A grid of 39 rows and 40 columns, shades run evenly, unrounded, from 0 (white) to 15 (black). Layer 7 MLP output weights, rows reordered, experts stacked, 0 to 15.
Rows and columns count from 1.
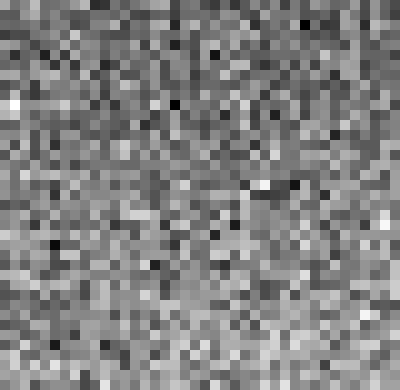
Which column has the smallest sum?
25
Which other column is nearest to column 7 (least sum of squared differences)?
5
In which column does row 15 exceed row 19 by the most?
26
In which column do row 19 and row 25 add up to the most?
6
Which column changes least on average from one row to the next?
29
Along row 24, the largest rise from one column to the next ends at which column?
22
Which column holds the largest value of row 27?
16
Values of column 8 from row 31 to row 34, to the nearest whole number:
7 7 8 11
